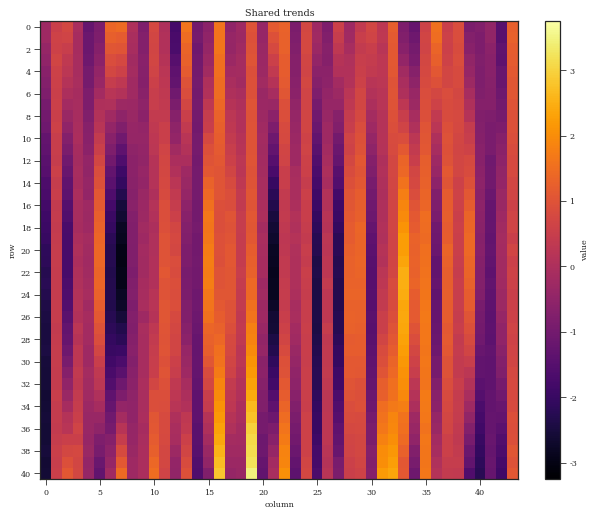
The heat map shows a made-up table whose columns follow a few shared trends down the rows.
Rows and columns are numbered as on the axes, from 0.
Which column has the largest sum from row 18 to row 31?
33
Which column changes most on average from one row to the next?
7
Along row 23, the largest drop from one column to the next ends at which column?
6
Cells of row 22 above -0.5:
30
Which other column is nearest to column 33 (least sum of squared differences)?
35
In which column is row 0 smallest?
12
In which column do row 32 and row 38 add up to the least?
0
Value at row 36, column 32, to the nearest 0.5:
2
